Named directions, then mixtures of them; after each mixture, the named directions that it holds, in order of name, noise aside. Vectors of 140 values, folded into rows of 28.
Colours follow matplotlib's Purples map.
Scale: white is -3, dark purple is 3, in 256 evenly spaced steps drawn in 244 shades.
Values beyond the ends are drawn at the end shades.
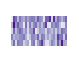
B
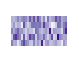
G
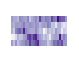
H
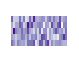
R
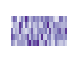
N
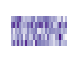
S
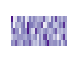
B, N, R.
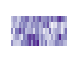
G, H, N.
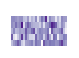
G.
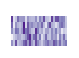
B, H, N.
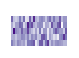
R.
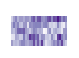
B, G, H.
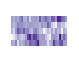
H.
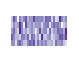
B, N, R.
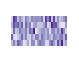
B, G.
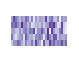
G, R.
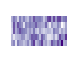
B, H, R.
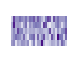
B, G.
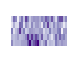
H, N.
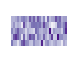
G.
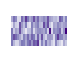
G, N.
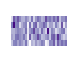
B, N, R.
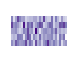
B, N, S.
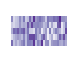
G, H, R.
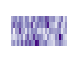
H, N, S.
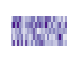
B, S.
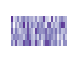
B.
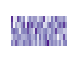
B, N, R.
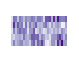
B, H.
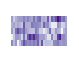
G, H.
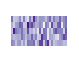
R.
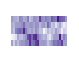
H.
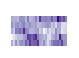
H.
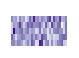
B, R.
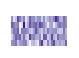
G, N.
